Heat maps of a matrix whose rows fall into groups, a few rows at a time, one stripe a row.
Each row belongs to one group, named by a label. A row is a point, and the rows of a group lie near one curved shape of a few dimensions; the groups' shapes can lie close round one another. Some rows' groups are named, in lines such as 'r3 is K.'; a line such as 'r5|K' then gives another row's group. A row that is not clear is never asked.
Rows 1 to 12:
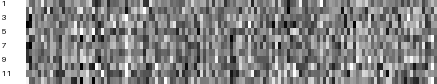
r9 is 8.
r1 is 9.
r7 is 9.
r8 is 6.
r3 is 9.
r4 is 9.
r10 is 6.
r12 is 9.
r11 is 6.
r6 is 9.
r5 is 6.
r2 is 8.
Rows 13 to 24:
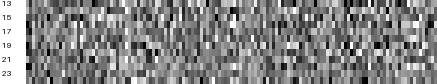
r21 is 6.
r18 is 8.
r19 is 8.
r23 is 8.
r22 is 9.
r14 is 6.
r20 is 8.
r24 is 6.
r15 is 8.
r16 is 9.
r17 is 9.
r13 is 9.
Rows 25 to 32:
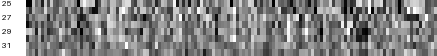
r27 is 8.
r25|8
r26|9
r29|8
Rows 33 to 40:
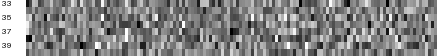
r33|8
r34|8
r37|6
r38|9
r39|8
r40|9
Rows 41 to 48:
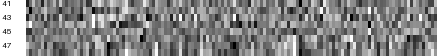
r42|9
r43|8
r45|9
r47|6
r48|6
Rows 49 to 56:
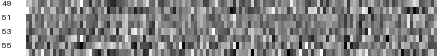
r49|8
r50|9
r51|9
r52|9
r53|6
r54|8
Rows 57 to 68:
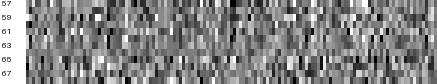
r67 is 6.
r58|9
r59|6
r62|9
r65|8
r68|6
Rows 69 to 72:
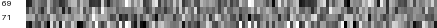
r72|8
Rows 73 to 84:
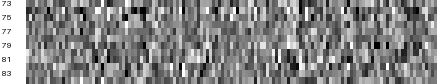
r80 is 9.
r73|6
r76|6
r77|6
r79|8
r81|9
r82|6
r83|6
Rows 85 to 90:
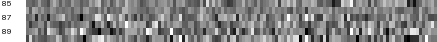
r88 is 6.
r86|9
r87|8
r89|8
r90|8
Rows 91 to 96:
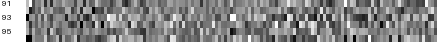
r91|8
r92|9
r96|9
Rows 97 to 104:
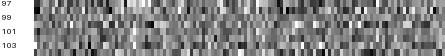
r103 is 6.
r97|6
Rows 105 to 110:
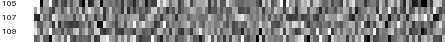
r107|9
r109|9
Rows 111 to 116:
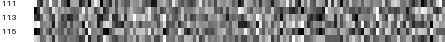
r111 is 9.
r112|9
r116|6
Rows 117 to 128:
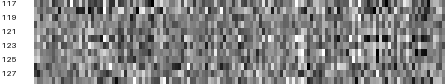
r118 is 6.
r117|8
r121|6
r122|8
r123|6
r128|6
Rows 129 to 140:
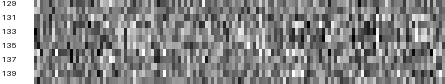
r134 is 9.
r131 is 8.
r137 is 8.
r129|8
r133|9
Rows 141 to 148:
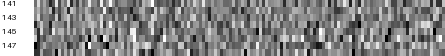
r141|8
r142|8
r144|8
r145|9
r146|6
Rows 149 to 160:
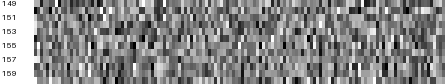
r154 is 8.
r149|6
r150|8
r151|6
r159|8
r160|9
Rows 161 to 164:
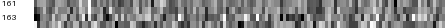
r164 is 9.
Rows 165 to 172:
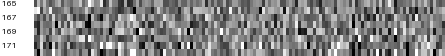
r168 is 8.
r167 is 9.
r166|9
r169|6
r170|8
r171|8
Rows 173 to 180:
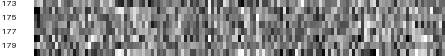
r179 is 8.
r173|6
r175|6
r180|9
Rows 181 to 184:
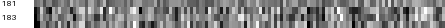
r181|8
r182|8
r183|9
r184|8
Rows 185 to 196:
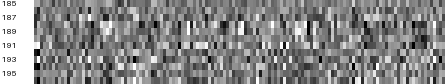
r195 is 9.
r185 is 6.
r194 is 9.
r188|8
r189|8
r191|9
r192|9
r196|9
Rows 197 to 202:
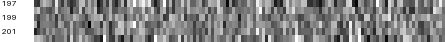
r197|6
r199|8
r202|8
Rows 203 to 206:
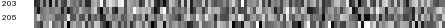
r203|8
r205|9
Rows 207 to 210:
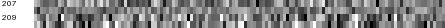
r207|6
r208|9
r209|6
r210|8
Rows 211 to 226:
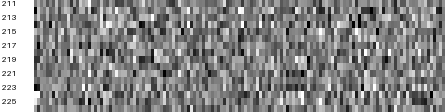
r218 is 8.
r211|8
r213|8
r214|8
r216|6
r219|8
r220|8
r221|6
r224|6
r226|6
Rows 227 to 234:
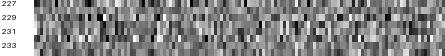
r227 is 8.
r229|6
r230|9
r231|9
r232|8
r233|8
